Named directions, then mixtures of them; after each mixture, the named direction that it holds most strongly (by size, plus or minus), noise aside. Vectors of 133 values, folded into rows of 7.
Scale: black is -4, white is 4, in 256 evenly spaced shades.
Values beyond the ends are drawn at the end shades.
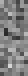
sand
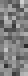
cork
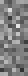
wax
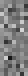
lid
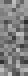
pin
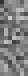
sand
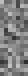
sand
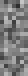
cork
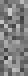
wax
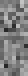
cork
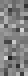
lid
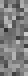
cork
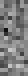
sand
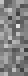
wax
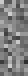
sand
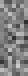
pin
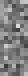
cork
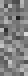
sand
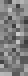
pin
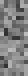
sand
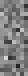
lid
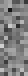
wax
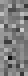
lid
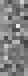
wax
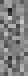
wax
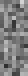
cork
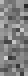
lid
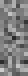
pin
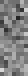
cork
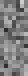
cork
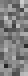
cork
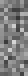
lid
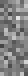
sand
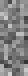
pin
